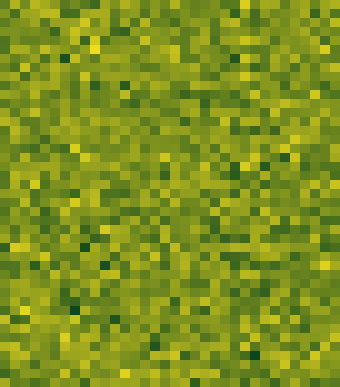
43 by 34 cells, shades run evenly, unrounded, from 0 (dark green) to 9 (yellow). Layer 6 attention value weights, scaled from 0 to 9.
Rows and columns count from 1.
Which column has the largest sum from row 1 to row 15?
25
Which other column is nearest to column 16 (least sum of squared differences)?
14
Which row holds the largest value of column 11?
26
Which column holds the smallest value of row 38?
16
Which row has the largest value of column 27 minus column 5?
24
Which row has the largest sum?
6
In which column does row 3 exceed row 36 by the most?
9
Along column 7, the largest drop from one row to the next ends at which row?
7
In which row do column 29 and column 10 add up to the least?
10
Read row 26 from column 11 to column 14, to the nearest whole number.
8 6 6 4
